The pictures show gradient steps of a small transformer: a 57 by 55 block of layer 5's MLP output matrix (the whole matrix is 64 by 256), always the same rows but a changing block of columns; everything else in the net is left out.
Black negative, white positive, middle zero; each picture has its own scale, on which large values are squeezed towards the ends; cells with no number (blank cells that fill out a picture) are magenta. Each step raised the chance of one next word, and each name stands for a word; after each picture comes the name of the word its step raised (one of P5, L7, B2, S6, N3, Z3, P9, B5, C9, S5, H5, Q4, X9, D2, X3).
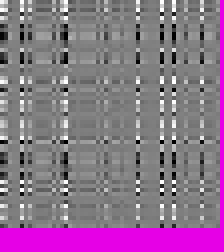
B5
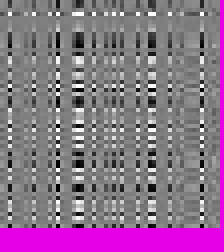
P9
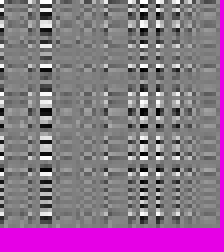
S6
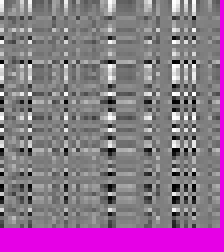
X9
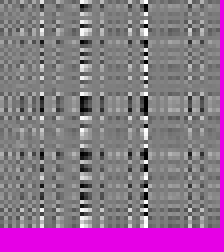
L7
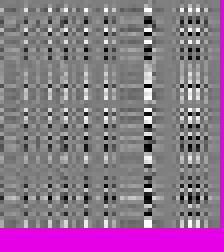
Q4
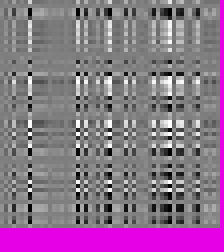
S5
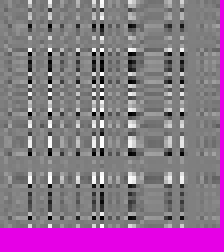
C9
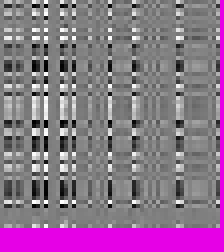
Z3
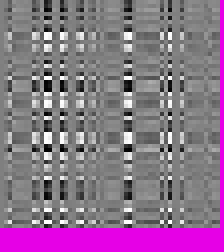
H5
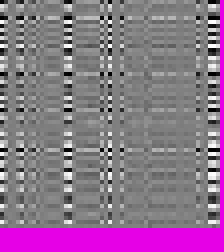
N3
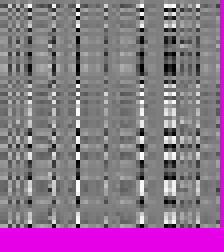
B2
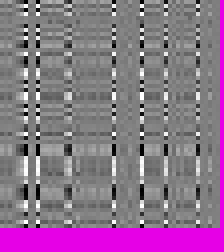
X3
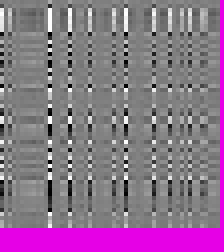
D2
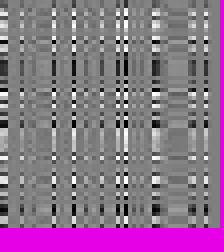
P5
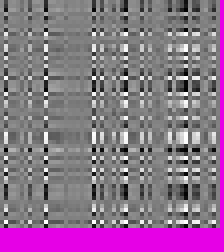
H5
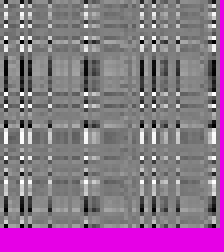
P5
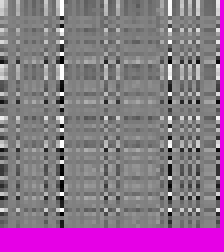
X9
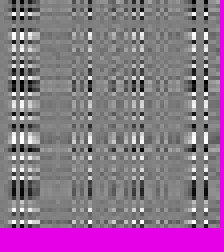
H5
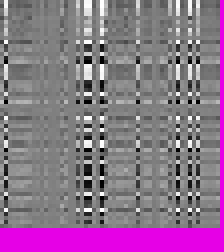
X9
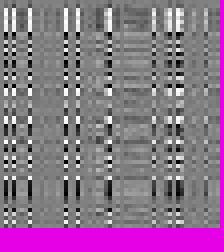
D2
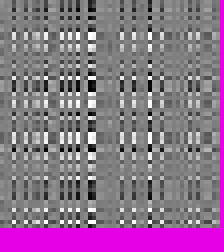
H5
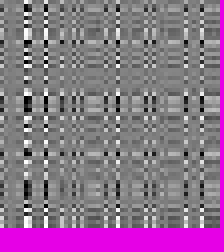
L7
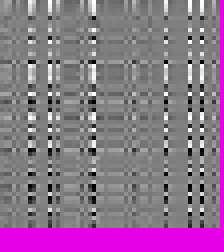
X9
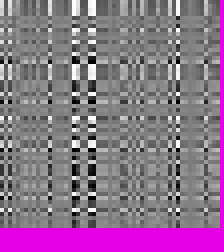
X9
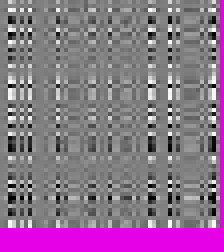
Q4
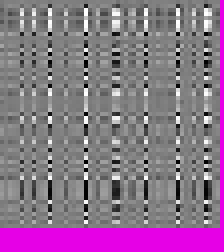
D2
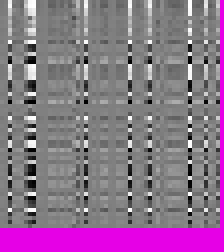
X9
